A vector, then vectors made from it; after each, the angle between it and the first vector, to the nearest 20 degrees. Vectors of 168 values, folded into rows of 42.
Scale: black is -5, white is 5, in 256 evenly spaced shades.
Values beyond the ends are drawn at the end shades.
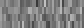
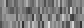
140 degrees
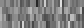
20 degrees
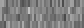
60 degrees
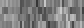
40 degrees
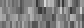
40 degrees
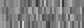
20 degrees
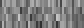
100 degrees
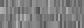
80 degrees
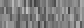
80 degrees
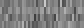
60 degrees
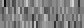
100 degrees
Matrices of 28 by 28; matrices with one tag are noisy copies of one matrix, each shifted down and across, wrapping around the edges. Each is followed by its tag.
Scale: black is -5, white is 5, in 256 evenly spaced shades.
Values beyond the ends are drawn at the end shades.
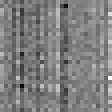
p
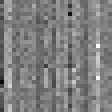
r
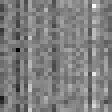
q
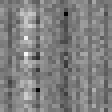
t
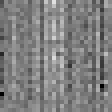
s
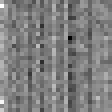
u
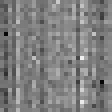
q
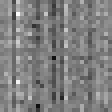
q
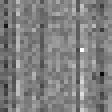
q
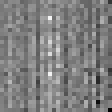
s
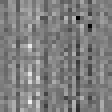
s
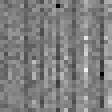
r
